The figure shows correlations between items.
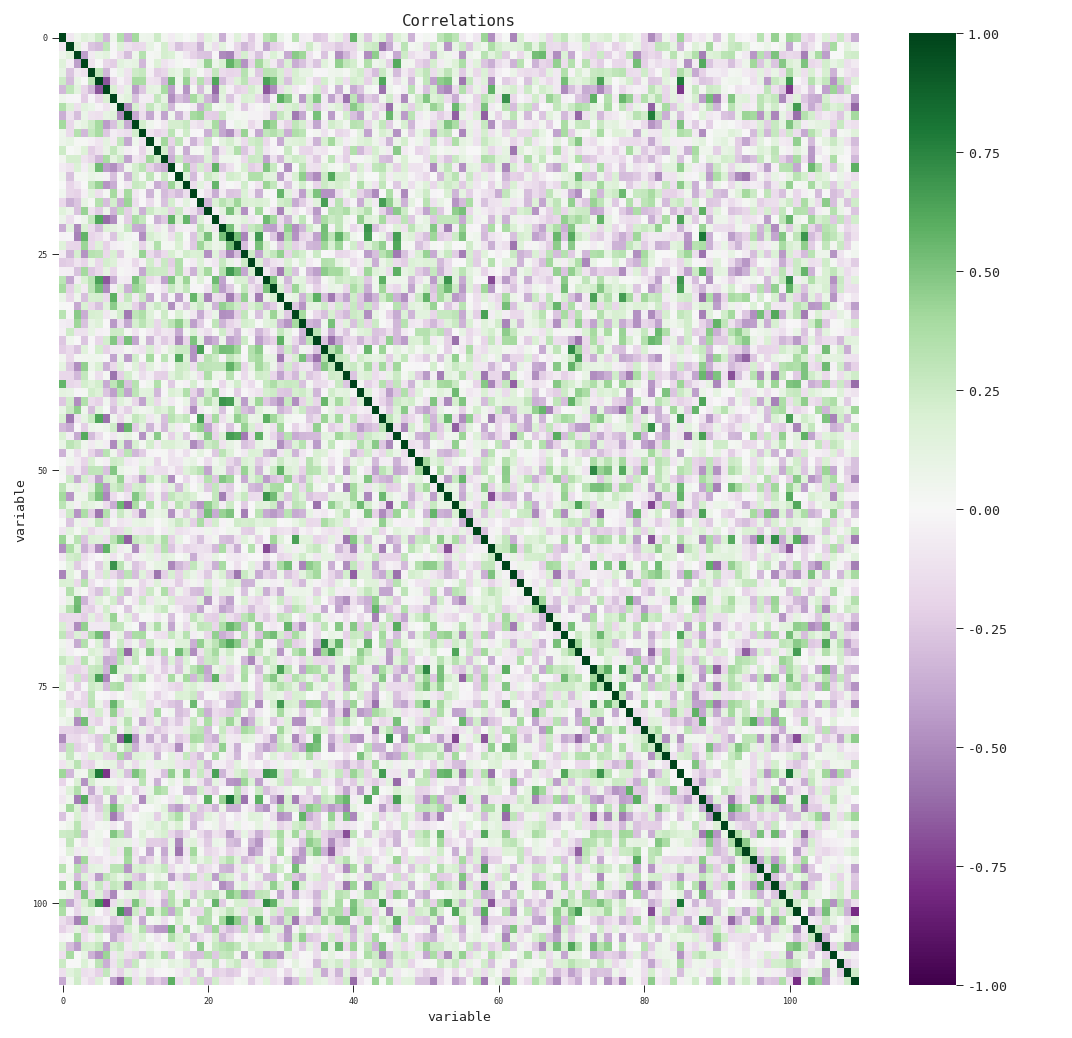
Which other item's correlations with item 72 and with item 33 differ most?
79
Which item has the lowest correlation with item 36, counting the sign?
18
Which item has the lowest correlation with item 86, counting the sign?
46
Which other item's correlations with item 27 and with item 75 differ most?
77
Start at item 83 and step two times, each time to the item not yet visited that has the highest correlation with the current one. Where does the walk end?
54
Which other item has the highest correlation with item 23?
88
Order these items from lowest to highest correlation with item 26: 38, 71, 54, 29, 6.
29, 54, 38, 6, 71
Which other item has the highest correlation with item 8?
101
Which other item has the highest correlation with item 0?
40
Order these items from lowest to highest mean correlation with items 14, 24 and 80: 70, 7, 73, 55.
55, 73, 7, 70
